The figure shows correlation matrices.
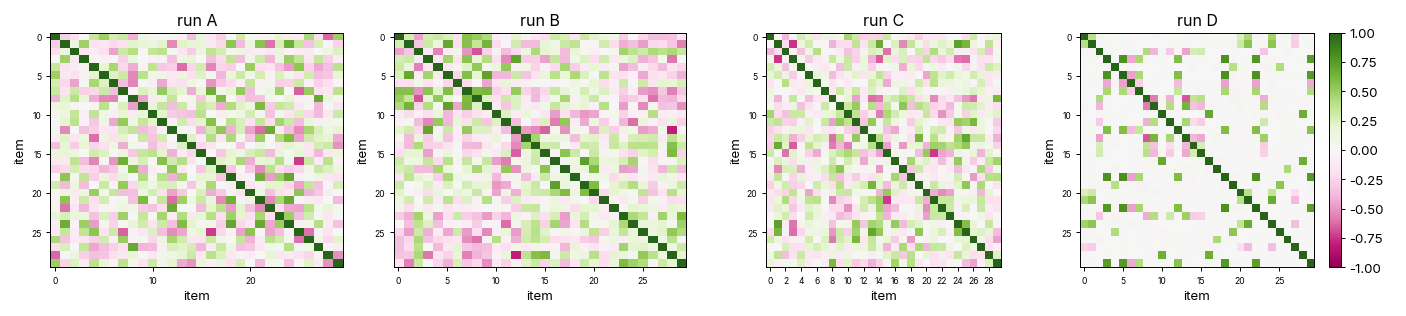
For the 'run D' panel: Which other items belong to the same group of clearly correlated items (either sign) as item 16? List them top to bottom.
10, 28
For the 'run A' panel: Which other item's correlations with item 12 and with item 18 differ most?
21
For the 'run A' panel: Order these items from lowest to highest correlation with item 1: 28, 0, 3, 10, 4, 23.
0, 4, 28, 10, 23, 3
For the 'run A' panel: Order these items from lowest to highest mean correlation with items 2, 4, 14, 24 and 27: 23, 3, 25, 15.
15, 23, 25, 3
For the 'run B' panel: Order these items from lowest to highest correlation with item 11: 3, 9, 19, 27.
3, 19, 9, 27
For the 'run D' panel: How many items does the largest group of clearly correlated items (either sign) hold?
8
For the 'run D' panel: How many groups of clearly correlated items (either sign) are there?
6
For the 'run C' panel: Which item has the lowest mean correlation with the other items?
3
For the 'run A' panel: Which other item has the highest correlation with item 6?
4
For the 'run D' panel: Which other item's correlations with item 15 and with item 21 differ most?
24
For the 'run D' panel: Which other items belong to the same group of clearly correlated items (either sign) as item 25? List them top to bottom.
4, 19
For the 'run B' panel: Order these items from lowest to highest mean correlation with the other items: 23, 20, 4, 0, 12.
12, 4, 23, 0, 20
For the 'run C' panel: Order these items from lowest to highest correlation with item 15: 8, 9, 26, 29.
29, 26, 8, 9
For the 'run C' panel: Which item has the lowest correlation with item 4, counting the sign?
17
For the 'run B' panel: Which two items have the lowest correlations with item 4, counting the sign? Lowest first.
2, 23
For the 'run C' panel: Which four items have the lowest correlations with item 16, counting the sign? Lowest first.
12, 22, 26, 3
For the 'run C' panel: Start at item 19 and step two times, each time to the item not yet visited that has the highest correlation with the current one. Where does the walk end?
25
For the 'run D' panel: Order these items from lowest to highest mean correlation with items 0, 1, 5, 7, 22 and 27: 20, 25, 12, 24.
25, 20, 24, 12
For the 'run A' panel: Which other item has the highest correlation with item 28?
16
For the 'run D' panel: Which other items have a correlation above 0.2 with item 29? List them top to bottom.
3, 5, 7, 12, 18, 22
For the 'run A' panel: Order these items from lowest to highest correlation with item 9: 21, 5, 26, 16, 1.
26, 1, 16, 5, 21
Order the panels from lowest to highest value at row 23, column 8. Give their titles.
run D, run B, run C, run A
